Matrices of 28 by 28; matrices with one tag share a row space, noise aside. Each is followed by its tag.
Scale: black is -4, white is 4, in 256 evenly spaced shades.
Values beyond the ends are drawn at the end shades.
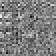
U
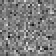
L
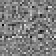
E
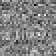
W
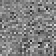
E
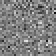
E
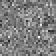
L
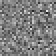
E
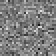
L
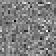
E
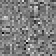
W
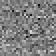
W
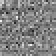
U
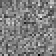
L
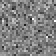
E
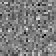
L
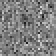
L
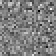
L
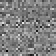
U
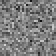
W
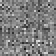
L
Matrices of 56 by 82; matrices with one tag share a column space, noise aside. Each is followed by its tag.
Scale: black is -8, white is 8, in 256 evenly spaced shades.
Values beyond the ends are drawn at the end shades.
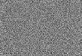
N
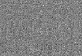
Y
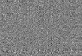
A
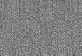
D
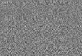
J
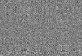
A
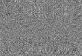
A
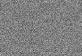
N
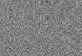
J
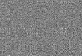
Y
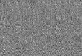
J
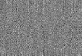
D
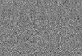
J
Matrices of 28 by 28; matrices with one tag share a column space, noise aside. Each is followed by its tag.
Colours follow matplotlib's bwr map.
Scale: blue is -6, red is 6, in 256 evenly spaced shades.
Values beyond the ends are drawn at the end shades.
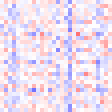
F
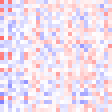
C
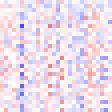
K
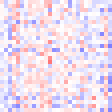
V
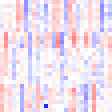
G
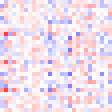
F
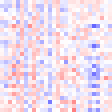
K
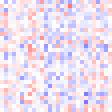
C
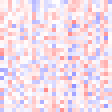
K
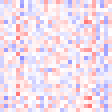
V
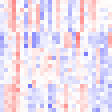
G
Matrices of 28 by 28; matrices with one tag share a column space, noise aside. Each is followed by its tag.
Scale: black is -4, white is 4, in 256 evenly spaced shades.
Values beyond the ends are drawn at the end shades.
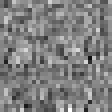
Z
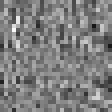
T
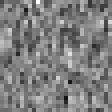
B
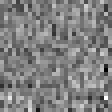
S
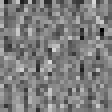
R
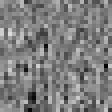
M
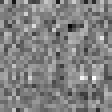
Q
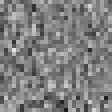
S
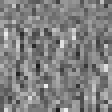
M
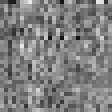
R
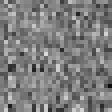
S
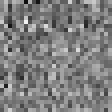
Q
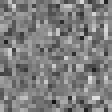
S
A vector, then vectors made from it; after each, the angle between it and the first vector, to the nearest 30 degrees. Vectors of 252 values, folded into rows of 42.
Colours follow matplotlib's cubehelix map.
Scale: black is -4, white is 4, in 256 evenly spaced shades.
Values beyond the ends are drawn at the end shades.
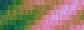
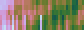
150 degrees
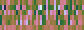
90 degrees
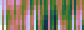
120 degrees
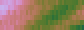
150 degrees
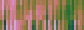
120 degrees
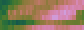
30 degrees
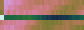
120 degrees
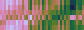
150 degrees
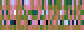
90 degrees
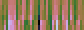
90 degrees
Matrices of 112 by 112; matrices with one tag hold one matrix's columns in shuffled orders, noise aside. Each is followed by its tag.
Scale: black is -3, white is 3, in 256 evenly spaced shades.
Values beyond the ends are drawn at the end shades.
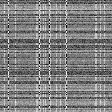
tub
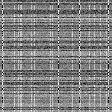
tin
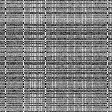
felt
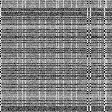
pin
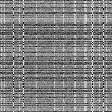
felt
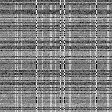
tin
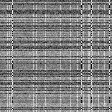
tin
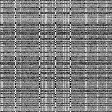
felt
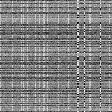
felt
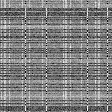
pin
